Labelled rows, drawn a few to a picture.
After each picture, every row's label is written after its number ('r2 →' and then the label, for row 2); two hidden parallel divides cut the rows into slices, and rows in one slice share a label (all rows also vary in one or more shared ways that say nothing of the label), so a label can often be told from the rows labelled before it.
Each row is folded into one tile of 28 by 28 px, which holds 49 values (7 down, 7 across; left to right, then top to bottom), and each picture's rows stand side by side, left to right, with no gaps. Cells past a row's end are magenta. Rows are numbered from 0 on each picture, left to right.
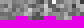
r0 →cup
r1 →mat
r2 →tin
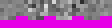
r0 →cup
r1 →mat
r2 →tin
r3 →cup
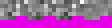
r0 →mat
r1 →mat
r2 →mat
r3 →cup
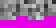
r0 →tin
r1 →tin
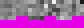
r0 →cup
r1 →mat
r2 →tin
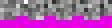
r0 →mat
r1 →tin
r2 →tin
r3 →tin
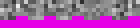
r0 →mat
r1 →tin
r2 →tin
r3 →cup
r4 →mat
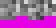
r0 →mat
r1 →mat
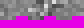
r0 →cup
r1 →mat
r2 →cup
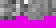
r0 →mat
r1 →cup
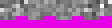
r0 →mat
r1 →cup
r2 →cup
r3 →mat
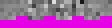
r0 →cup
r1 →mat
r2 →tin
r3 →cup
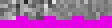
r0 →tin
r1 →mat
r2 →cup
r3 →cup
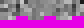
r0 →tin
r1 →cup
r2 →tin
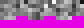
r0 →tin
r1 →mat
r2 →tin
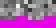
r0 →mat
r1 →tin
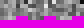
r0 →tin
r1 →mat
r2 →tin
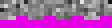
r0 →tin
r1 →cup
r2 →mat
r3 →tin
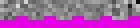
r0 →mat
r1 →cup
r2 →cup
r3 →cup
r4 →tin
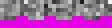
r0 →mat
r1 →tin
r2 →tin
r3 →mat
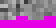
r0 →tin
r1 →cup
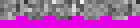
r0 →tin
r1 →mat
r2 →mat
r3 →cup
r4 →tin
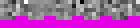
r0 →mat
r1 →cup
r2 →tin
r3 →tin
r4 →mat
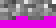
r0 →mat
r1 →mat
